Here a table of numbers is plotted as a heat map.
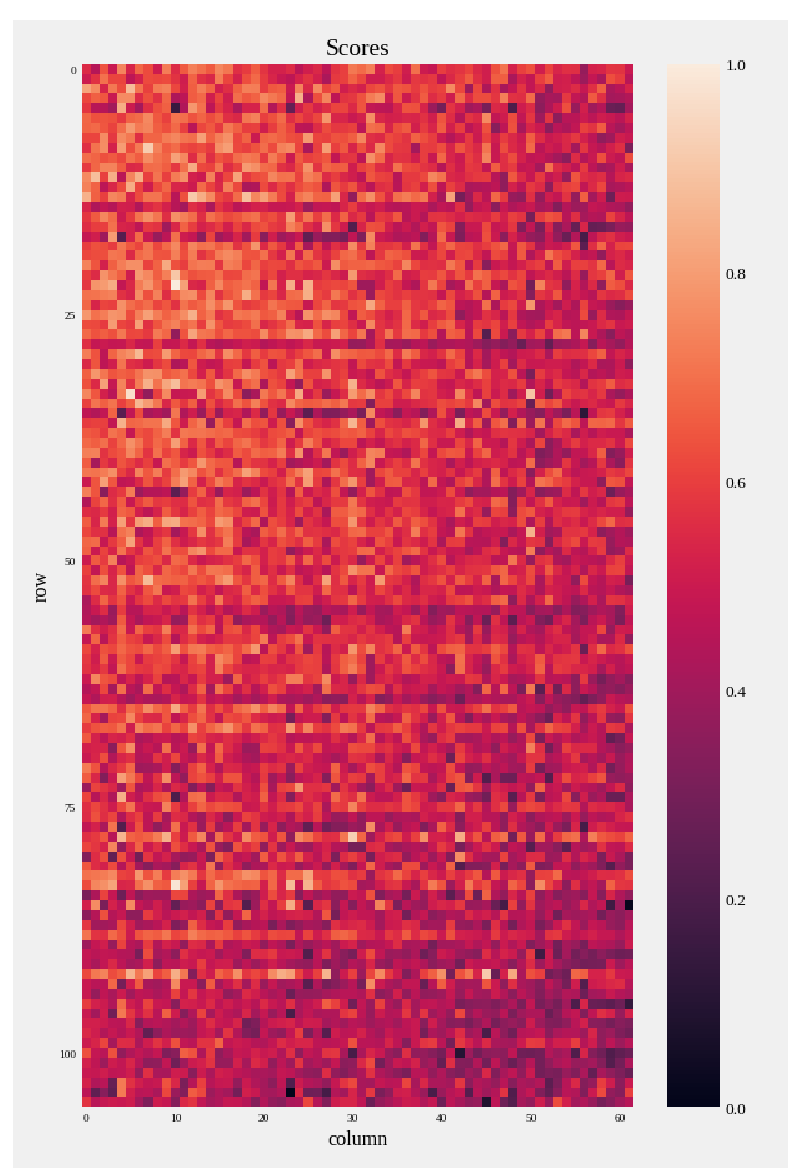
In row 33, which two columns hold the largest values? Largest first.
5, 50
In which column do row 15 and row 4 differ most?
10
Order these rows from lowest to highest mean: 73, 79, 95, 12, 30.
95, 79, 73, 30, 12
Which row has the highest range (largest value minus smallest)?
85
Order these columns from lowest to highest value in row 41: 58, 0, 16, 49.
58, 49, 16, 0
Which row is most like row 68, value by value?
71
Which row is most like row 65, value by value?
9
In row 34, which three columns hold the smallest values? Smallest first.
50, 32, 45
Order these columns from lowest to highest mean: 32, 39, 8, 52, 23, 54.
52, 54, 39, 23, 32, 8
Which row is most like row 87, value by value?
56
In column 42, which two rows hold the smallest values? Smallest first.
100, 81
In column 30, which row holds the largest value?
78
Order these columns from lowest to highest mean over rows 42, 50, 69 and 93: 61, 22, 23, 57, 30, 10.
61, 57, 22, 23, 30, 10
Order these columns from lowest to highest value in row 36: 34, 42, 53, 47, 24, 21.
21, 34, 53, 47, 24, 42
